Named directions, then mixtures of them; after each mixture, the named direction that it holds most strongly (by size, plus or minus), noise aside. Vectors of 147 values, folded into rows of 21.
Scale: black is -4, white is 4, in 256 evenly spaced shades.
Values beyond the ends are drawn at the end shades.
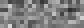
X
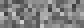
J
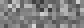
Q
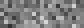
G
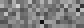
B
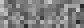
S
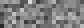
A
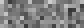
S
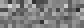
X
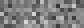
G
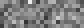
A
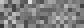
A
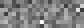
B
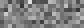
X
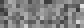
S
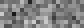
A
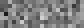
J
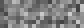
S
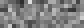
X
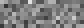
A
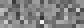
B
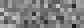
G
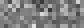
Q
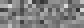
X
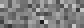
B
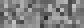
J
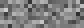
X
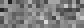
X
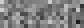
S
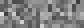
J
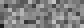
A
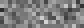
G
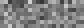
X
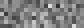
G
